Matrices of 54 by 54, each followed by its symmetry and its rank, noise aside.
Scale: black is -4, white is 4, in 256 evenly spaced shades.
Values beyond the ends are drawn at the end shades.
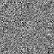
symmetric, rank seven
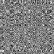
no symmetry, rank six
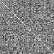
symmetric, rank seven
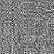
antisymmetric, rank six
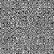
antisymmetric, rank six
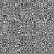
antisymmetric, rank six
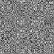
no symmetry, rank eight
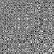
symmetric, rank seven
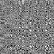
no symmetry, rank six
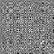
symmetric, rank six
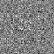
no symmetry, rank eight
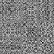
symmetric, rank six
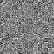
symmetric, rank seven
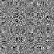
no symmetry, rank six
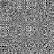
symmetric, rank seven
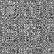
symmetric, rank six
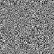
no symmetry, rank eight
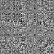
symmetric, rank six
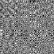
antisymmetric, rank six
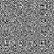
antisymmetric, rank six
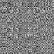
no symmetry, rank six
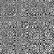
symmetric, rank seven
